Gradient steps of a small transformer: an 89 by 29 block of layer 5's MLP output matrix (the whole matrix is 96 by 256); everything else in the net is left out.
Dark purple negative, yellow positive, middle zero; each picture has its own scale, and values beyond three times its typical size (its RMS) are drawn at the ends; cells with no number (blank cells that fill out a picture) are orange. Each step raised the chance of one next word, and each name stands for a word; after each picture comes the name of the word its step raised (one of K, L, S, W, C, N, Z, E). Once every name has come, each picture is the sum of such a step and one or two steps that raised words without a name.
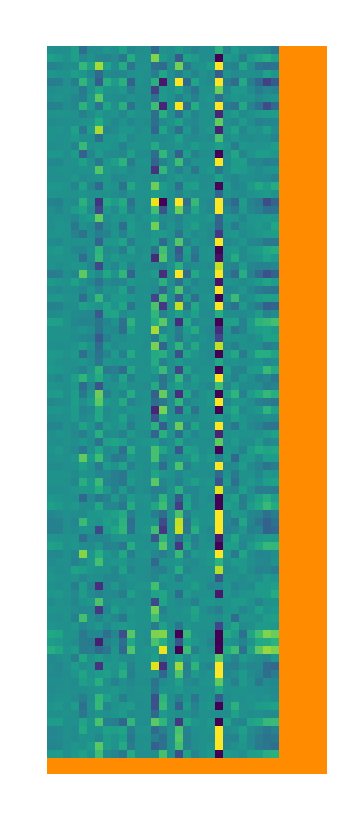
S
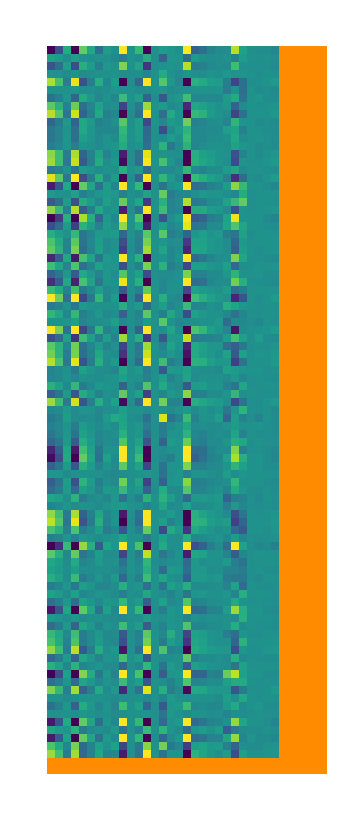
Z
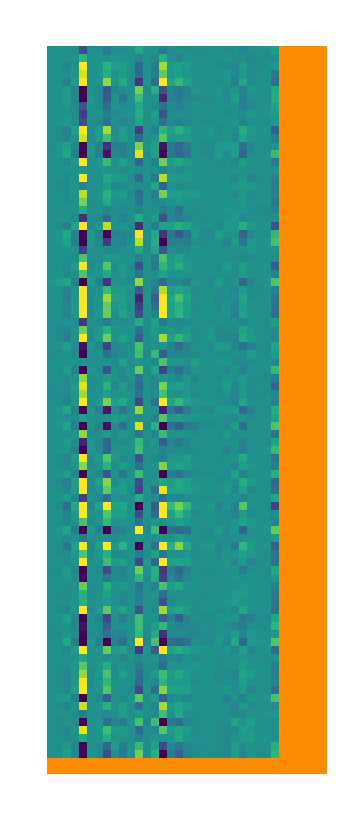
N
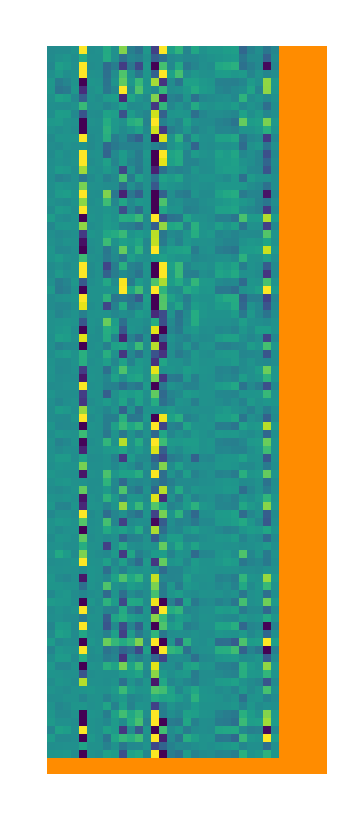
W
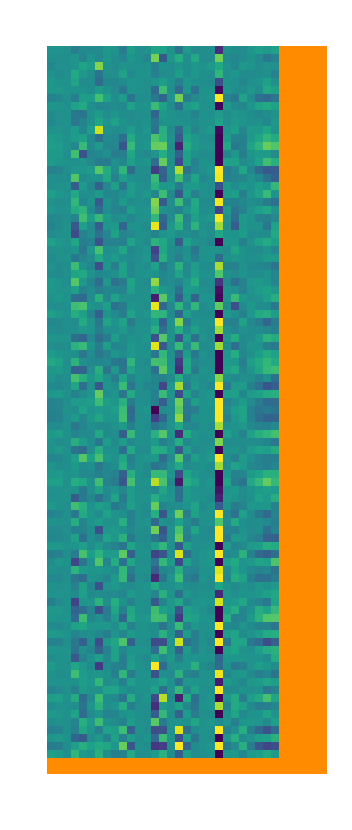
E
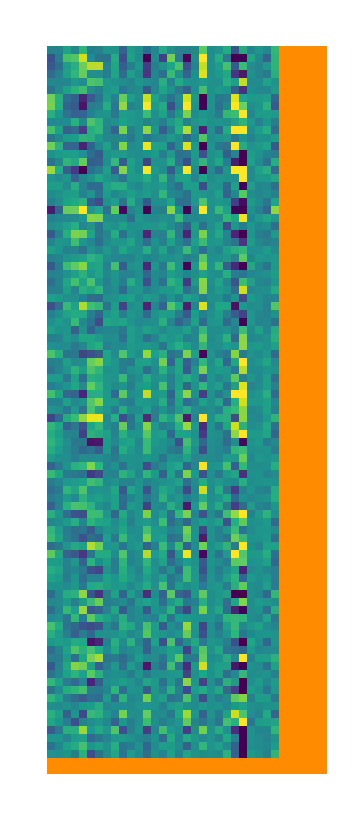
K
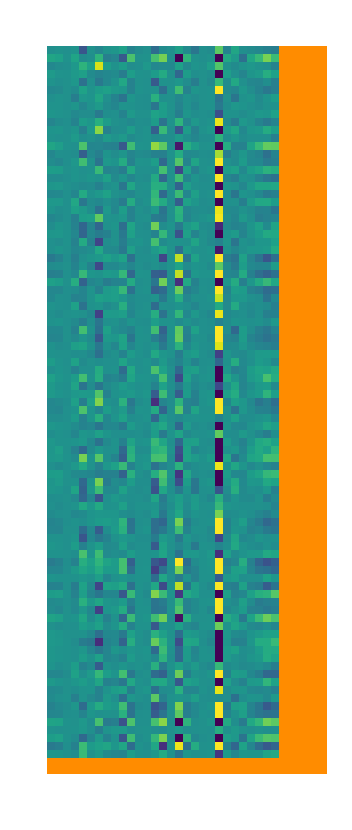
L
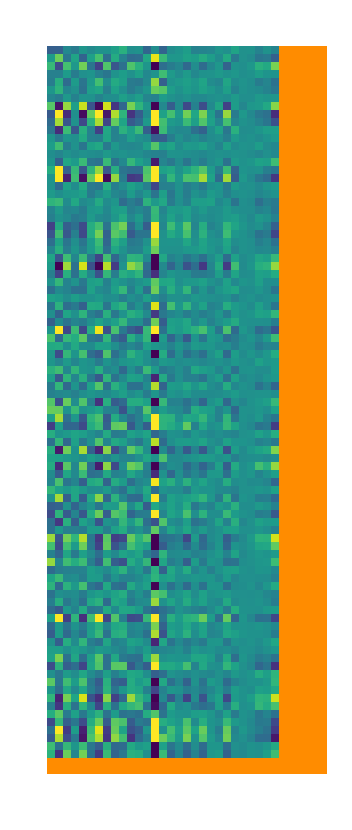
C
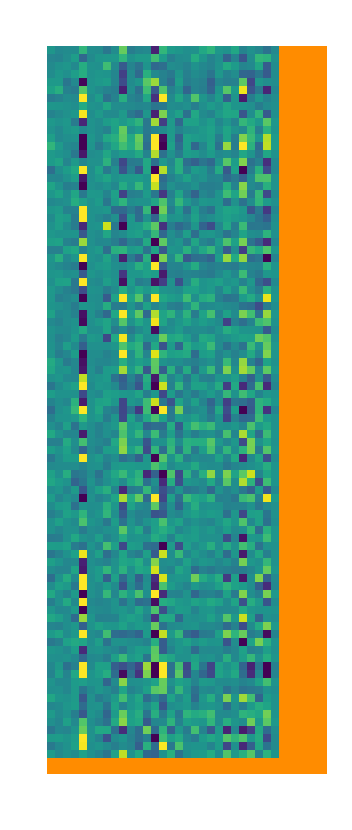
E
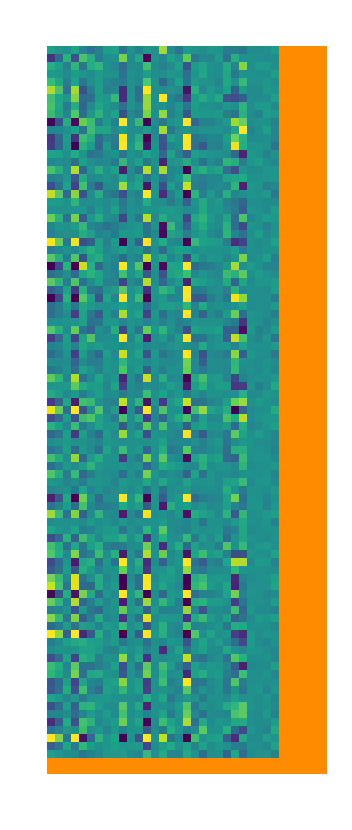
E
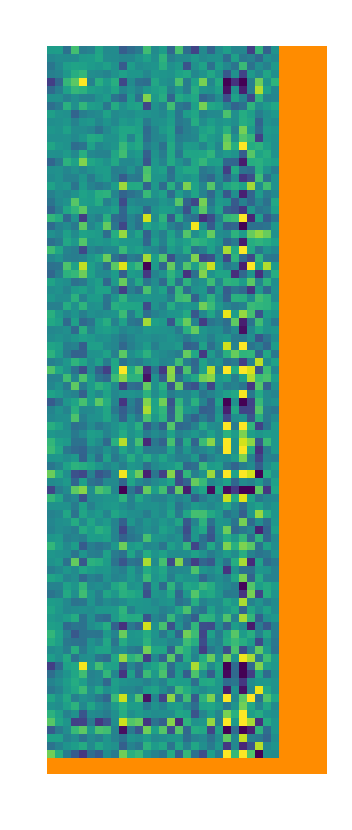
S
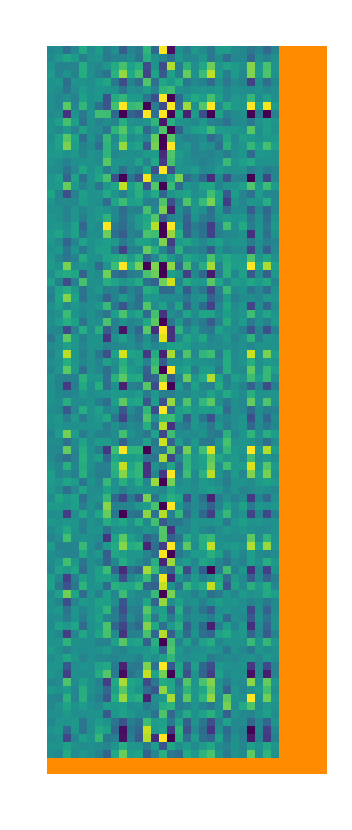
C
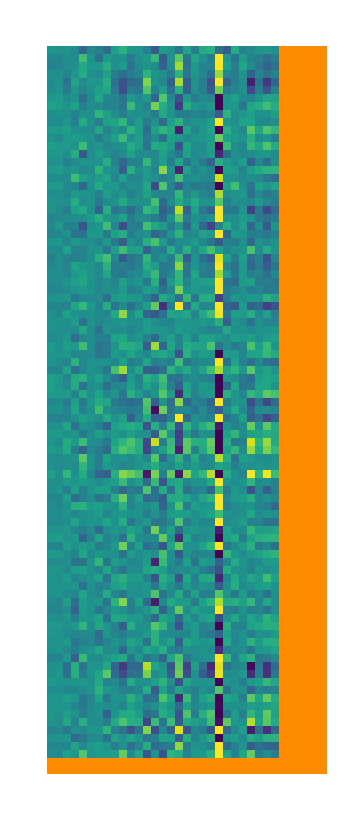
K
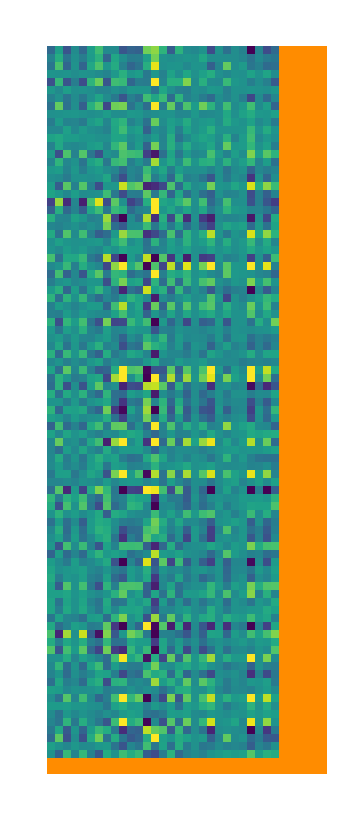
S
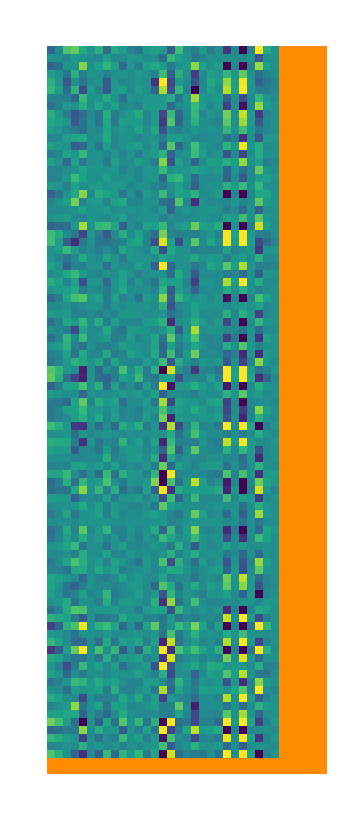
W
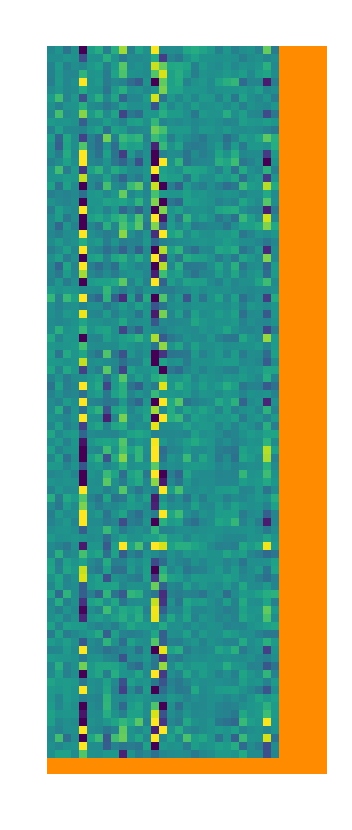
Z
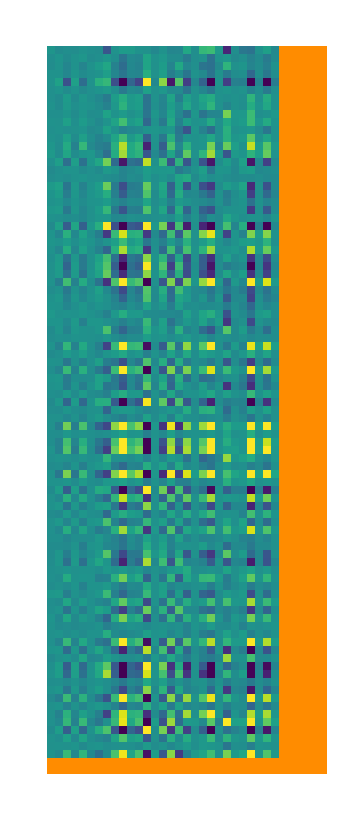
N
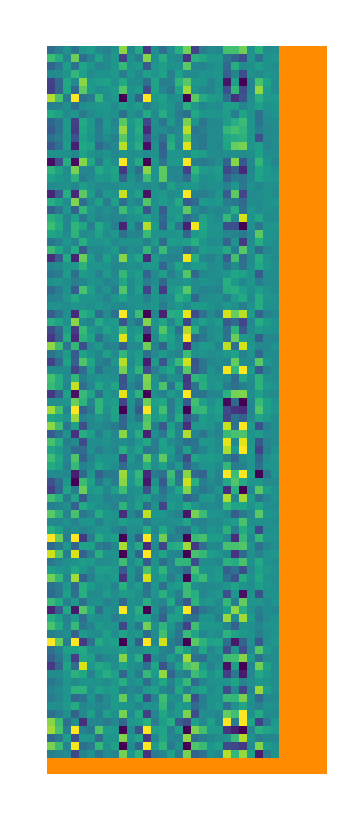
E
